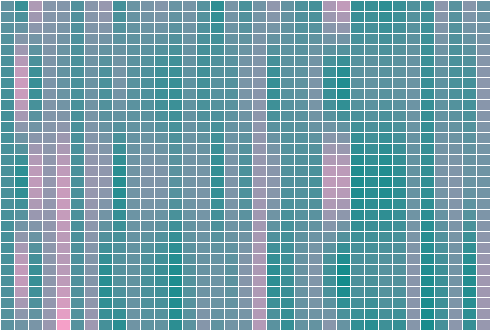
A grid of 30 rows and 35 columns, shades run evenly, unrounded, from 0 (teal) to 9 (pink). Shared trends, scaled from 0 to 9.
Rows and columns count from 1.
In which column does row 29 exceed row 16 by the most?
2
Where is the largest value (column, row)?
5, 30
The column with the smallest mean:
31
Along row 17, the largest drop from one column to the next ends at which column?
26
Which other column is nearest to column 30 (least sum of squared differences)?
18
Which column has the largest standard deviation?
25
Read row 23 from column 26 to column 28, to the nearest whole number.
2 2 2
